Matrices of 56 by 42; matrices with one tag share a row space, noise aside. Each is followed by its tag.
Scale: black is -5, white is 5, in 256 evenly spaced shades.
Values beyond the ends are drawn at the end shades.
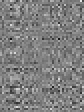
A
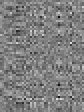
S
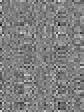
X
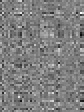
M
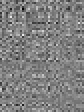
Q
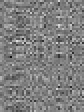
S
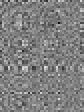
M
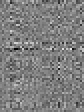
A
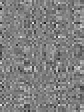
X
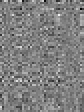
M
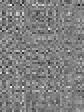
Q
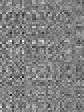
Q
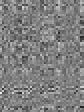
M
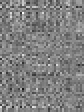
Q
